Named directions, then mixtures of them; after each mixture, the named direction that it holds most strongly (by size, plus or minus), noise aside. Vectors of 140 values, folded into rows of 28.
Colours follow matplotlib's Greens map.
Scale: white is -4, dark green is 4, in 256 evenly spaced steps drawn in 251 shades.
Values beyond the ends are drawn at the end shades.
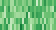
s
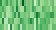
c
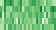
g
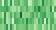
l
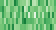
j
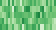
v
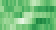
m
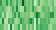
c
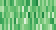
j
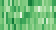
l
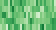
v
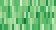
v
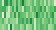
c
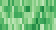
v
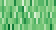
j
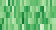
v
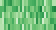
g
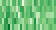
c
